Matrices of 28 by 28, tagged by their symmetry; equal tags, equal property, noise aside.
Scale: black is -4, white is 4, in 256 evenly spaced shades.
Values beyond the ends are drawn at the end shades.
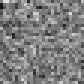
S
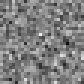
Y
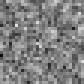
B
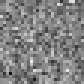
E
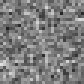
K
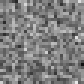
E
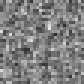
S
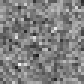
B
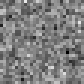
S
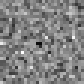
B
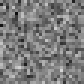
K
